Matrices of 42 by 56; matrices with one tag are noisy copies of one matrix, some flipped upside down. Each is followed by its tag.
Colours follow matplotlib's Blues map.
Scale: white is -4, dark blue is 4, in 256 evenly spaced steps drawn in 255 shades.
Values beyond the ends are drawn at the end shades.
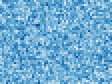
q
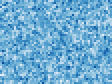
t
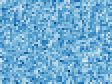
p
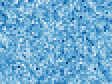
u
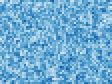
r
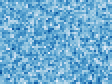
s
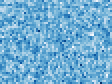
t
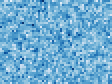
t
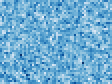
p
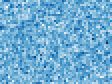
q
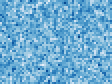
u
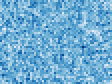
p
